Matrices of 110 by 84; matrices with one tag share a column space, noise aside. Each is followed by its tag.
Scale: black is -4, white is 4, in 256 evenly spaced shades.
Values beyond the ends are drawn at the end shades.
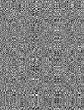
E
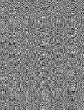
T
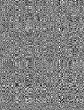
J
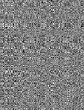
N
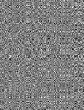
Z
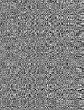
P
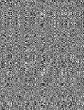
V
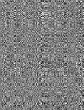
V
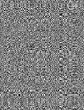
E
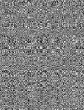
N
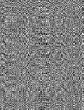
T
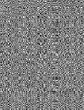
T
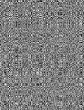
V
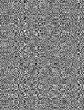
P
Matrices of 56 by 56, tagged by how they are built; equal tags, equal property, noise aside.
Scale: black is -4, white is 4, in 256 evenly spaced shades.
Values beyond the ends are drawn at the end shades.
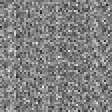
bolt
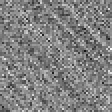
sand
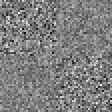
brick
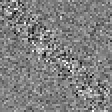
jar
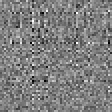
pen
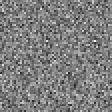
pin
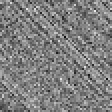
sand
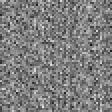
bolt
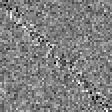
jar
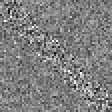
jar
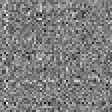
pen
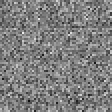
pin
